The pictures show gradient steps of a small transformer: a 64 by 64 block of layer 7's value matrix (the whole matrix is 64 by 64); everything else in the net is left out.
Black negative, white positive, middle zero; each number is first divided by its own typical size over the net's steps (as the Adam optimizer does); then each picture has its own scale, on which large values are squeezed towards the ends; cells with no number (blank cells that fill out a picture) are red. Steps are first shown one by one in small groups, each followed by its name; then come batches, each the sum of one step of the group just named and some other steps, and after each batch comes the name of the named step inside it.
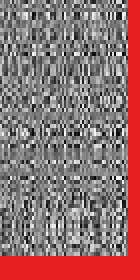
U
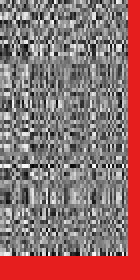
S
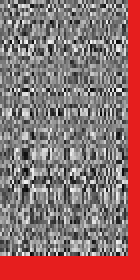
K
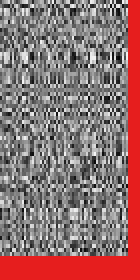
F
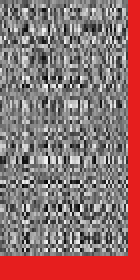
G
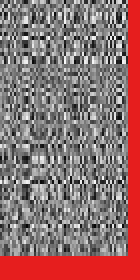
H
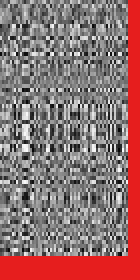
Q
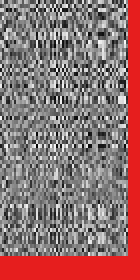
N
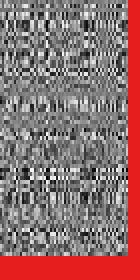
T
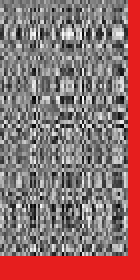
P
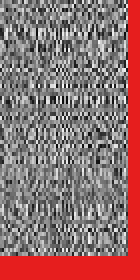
N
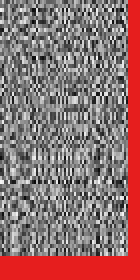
H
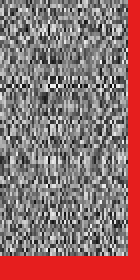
G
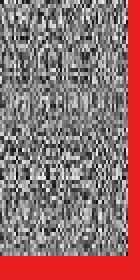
T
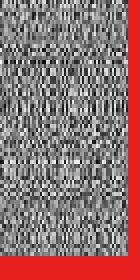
U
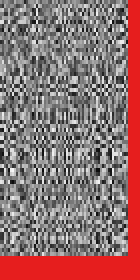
H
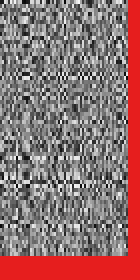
H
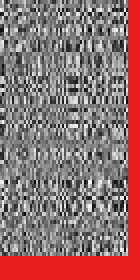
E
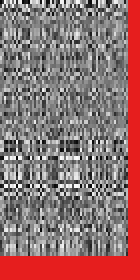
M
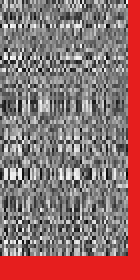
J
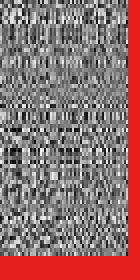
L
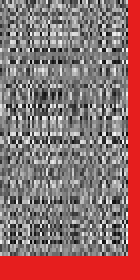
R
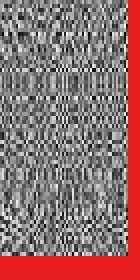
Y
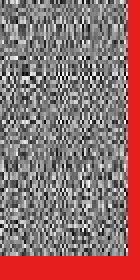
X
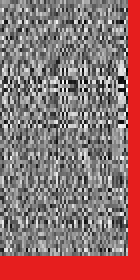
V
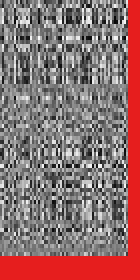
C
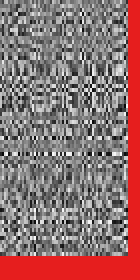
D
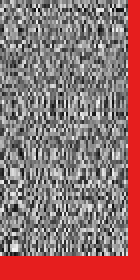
E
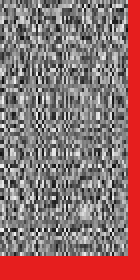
C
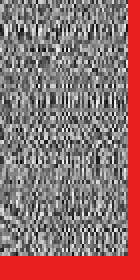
Y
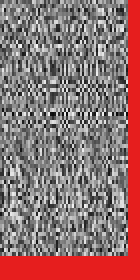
V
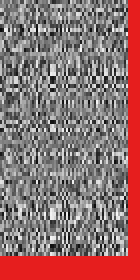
E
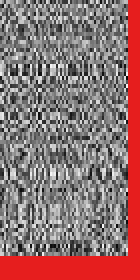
X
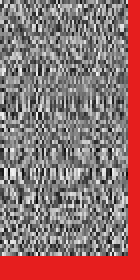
J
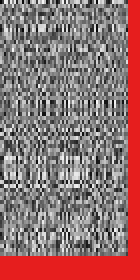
M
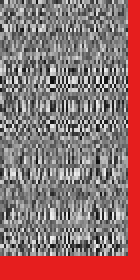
J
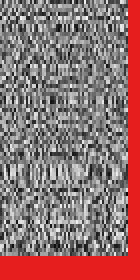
X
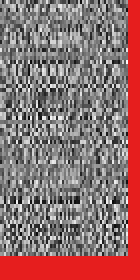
R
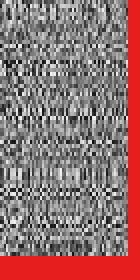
Y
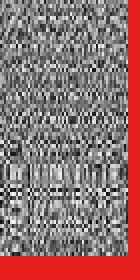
Y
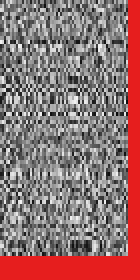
E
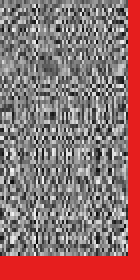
D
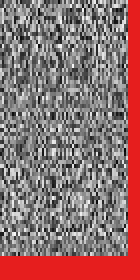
C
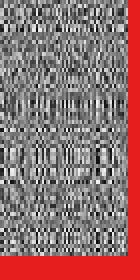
J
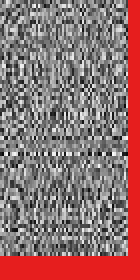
D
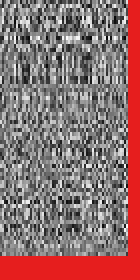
C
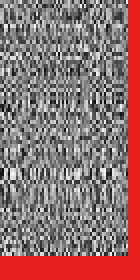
J
